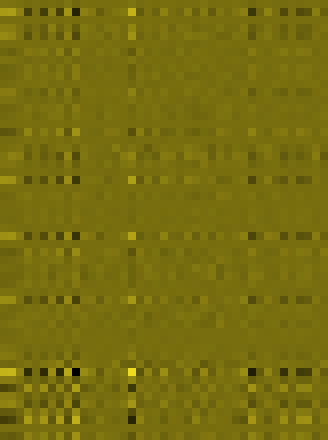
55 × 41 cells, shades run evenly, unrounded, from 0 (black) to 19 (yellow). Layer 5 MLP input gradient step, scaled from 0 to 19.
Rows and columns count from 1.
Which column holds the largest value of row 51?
17
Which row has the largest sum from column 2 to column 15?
53
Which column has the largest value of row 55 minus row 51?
10
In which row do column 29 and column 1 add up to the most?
47
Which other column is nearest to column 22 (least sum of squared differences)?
5
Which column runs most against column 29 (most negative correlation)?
24
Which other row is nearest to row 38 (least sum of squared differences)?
51
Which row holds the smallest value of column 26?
46
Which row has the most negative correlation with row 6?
29
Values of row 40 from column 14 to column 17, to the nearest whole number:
9 10 9 9
